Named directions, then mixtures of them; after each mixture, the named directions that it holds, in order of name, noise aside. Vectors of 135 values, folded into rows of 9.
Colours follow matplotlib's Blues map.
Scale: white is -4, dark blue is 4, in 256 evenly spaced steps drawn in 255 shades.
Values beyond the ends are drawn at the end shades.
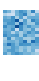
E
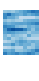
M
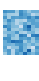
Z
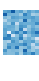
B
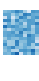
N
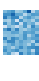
E, N.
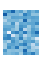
B.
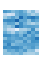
E, M.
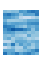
M.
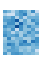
E.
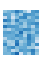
N.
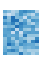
E, N.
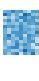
B, N.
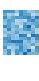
Z.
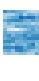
M.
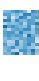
N.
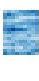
M.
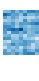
B, M.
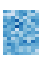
E.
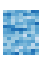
M, N.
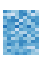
E, Z.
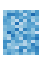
B, E.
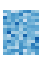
B, N.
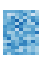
B, E.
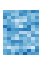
M, Z.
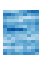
M.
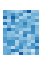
N.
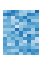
E, N.
